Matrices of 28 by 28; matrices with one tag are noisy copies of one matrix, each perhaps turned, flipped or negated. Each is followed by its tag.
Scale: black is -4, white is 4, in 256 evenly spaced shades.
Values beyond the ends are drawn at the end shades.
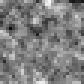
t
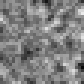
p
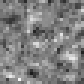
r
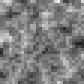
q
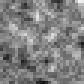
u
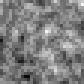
u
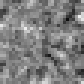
p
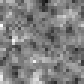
q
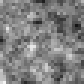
u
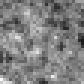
u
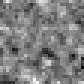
t
